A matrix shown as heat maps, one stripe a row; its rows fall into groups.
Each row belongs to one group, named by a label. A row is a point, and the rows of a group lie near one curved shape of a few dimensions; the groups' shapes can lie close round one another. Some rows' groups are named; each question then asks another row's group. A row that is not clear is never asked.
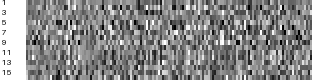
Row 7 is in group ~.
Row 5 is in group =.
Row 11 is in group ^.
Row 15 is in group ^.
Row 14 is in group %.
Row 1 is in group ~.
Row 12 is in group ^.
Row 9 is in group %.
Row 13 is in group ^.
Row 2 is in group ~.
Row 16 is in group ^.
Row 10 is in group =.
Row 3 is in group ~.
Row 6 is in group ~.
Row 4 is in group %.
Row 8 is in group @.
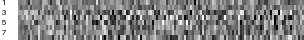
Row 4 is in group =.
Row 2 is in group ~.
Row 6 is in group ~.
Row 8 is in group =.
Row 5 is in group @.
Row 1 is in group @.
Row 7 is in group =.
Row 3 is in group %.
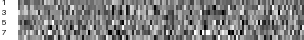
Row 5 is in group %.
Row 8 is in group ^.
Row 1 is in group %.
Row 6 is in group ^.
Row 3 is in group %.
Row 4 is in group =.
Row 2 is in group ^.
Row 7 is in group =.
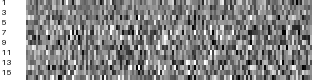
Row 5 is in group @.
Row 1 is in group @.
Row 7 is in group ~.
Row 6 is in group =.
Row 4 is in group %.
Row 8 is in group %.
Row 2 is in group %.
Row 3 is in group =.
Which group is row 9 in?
^
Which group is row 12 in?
=
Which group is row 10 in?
%
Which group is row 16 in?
@
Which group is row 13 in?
~
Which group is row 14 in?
%
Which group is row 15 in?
^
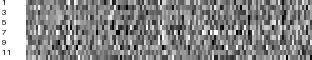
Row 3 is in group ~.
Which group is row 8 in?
^
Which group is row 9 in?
^
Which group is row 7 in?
=
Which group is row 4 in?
~
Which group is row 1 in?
^
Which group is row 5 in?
^
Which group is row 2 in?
=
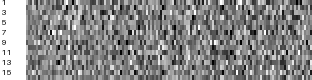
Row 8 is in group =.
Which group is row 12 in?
^
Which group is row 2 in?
^
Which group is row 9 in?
=
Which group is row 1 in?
@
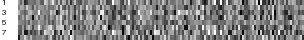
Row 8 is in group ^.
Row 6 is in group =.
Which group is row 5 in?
=
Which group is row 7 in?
%
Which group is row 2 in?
=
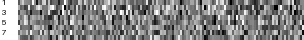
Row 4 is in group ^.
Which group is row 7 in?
%
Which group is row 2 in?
~
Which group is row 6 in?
^
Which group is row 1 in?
@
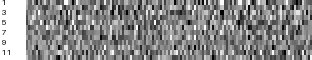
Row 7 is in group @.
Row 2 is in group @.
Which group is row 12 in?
^
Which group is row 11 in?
~
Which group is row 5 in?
@
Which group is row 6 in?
~
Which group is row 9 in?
%
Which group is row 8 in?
@
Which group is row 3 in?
=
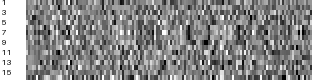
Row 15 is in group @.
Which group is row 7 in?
%
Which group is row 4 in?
%
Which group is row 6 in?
@
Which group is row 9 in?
~
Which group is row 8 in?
@
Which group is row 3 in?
^
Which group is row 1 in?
=
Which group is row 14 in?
^
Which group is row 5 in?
^
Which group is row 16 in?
~
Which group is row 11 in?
^
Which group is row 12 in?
%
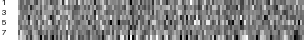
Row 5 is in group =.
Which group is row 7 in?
%
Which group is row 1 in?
~
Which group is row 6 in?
~
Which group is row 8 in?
%
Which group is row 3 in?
~
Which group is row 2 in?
~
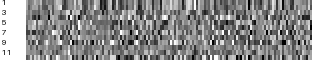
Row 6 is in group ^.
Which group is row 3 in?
~
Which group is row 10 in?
=
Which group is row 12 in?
=
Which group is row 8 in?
^
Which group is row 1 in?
@
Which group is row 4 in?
%
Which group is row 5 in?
%
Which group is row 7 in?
%
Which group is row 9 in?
~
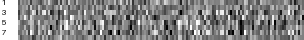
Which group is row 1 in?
%
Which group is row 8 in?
=
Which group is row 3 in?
@
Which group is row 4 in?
^
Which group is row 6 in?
~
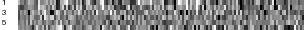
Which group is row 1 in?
~
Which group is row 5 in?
=
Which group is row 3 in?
@
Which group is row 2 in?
~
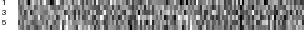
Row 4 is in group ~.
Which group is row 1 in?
@
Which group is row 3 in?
~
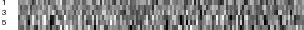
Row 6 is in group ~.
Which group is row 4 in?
@
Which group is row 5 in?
@
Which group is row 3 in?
~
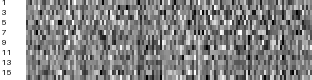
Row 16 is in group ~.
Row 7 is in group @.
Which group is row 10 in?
~
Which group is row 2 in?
=
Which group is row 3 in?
=
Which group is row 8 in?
@
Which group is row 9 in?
^
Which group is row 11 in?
@
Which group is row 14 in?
~
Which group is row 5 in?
@
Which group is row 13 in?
~
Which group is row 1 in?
~
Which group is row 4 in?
=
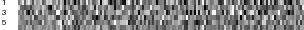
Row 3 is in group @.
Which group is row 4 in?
@
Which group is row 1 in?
=
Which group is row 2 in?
^
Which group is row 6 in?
=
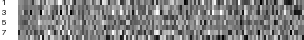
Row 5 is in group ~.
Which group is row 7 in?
%
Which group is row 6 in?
=
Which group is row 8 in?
%
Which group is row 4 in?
=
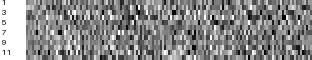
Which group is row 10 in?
=
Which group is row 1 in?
=
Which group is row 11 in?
%
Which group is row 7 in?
@
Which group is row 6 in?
=
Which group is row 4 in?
~
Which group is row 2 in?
%
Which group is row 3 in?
~
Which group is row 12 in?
@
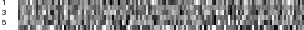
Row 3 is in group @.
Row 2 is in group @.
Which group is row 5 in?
^
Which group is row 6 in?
~
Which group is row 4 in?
^
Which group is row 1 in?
=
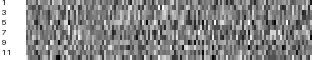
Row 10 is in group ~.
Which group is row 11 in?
@
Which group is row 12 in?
^
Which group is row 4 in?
%
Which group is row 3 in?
%
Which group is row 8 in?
^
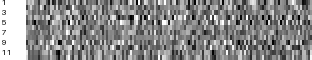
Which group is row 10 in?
=
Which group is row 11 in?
^
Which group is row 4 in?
=
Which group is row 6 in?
@
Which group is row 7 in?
~
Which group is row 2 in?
@
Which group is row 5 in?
%
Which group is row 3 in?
~
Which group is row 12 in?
^
